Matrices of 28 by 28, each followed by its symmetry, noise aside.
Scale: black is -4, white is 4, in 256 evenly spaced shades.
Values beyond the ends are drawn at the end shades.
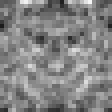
mirrored left to right.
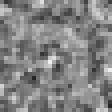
symmetric across the other diagonal.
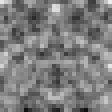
mirrored left to right.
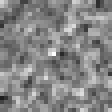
symmetric.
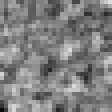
antisymmetric.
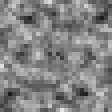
same after a half turn.
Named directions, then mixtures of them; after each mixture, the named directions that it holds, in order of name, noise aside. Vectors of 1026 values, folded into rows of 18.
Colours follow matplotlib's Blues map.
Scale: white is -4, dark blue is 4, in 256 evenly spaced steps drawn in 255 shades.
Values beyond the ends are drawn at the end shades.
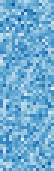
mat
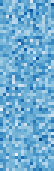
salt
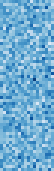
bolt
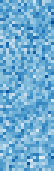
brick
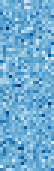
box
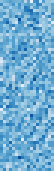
bolt, mat, salt.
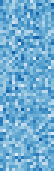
brick, salt.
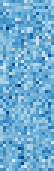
bolt, box.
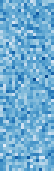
bolt, brick, salt.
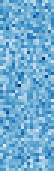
bolt, box, brick.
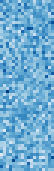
box, brick.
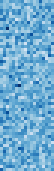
box, brick, mat.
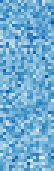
brick.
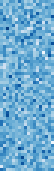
box, salt.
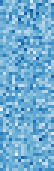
salt.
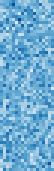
mat.
